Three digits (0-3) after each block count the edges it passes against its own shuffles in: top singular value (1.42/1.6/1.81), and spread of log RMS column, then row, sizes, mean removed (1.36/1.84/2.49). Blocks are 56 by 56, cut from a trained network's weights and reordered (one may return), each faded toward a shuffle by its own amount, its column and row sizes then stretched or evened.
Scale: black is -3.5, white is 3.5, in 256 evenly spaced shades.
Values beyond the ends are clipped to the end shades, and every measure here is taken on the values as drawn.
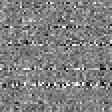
3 0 3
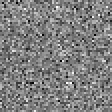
0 0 2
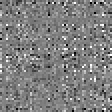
0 3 3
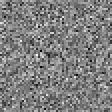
1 1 0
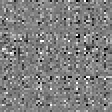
2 3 3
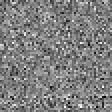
1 1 2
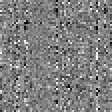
1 3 1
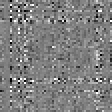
3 3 3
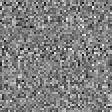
2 0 2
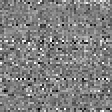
2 1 3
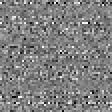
0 0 3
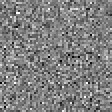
0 1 1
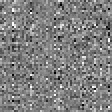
1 3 1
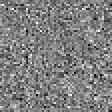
0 1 2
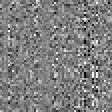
3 3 0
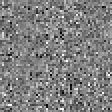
0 2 2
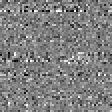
2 1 3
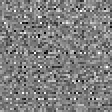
1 1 3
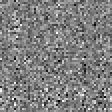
1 2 1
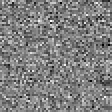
0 0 2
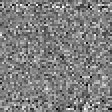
1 0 2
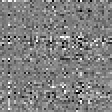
1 3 3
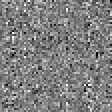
0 2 1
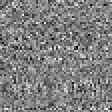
2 0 2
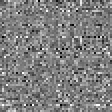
1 1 3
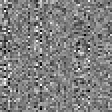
3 3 0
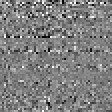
2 1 3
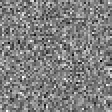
2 0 0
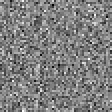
0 2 0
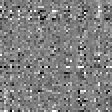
0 3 3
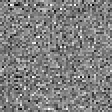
1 0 2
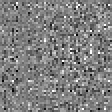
0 3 2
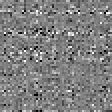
1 3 3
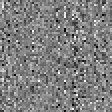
0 3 0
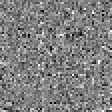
0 2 2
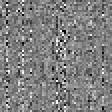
1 3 0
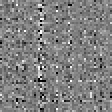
1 3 2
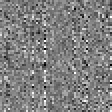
2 3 0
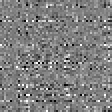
1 2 3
